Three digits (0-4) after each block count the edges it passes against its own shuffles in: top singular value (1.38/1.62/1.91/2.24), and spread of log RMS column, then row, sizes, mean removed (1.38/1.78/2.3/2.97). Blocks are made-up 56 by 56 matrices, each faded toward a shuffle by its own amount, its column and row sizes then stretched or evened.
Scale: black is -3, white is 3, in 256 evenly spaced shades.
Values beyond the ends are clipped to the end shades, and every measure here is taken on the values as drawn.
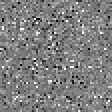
0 1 2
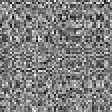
4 1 2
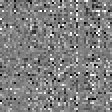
2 3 3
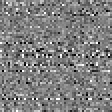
1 0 4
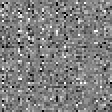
0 3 2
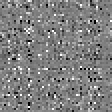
2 3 3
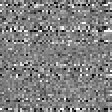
3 0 4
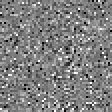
2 0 0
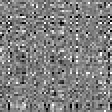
4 3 2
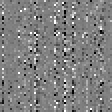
3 4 0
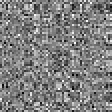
4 2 1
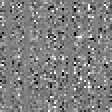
0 4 2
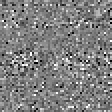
0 2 3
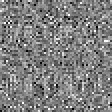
3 0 1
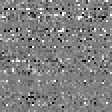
0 1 4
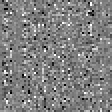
0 3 1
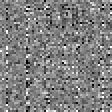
3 3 1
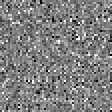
2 1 1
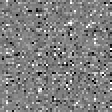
2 2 2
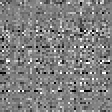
2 3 4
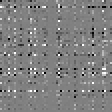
3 4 4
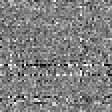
2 1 3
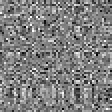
4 1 1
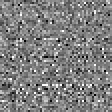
3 0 3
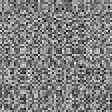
4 0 1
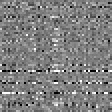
4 0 4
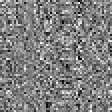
3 3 1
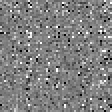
0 3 2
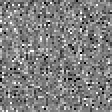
2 0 0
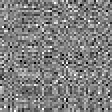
4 1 1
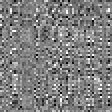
4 4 1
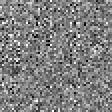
2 2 1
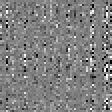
2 4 2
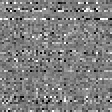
1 1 4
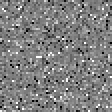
0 0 0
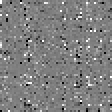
0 3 2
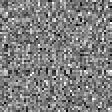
3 1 0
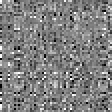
4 3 2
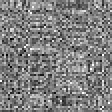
4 0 2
